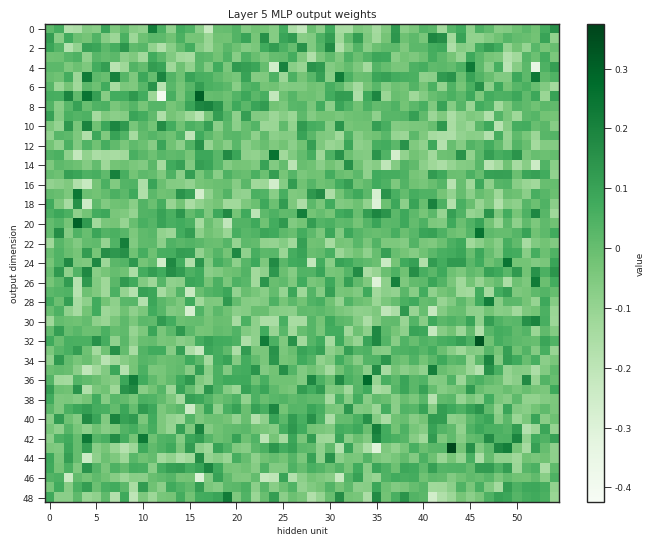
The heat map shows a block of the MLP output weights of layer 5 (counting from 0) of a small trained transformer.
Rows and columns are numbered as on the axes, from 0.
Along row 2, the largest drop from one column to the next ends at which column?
31
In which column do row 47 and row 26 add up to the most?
52
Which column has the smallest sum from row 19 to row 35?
9
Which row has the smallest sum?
29
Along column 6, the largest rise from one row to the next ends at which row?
23
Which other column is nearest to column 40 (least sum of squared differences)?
0
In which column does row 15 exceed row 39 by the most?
15
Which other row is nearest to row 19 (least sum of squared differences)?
34
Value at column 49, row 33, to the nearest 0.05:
0.1
